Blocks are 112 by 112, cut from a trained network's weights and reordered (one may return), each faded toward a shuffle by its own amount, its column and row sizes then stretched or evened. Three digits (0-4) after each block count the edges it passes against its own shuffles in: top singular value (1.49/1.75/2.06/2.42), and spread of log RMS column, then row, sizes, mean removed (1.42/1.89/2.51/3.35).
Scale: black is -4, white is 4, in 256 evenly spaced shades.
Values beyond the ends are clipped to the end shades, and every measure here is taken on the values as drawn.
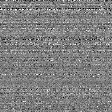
3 1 4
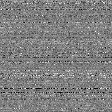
2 0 4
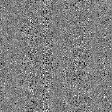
0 4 0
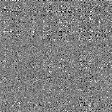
0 3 3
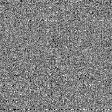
0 1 2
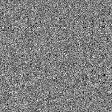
0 1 1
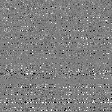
1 2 4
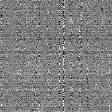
3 4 0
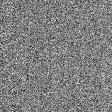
0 1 0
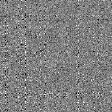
1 3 2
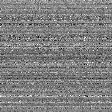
4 0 4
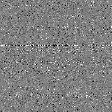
2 2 3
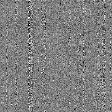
0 4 0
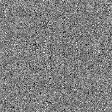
0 2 2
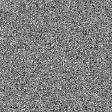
0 1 2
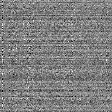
4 3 1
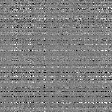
4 3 4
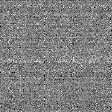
1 3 2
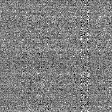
1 3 1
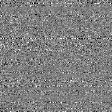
0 1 4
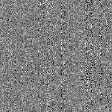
0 4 0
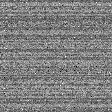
4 0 0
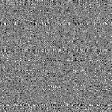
4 2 3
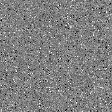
0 2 0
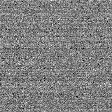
1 1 1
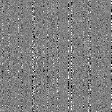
2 4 1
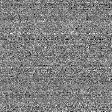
1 1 3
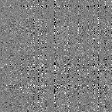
1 4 3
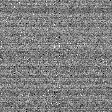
3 2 0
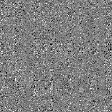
3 3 1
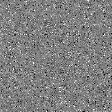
1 2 1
